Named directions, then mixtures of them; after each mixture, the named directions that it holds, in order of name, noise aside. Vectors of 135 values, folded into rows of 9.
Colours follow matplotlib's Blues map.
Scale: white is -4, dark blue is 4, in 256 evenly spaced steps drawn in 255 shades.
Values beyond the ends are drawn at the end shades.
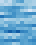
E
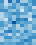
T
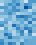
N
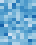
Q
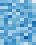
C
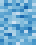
N, T.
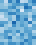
N, T.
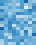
N.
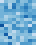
N, Q.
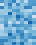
N, Q.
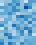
N.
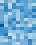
Q.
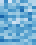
E, T.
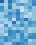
Q, T.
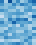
E, T.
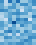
T.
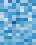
T.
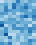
N, Q.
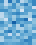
T.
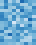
C, T.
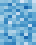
C, N.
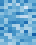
N, T.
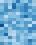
N, Q.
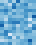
Q, T.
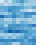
E.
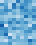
Q.
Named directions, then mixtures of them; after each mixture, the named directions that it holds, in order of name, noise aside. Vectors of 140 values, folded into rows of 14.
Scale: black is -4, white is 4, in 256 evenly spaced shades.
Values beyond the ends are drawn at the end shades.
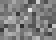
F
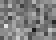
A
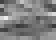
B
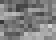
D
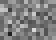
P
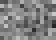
A, B.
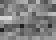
B, F.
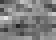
B.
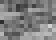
D.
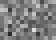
P.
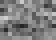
B, P.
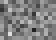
P.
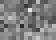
D, F.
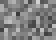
F, P.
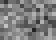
A, B.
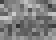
B, P.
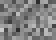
F, P.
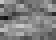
B, D.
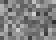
A, P.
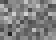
B, P.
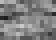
B, D.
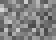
F, P.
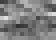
B.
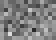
D, P.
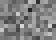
F.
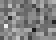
A.
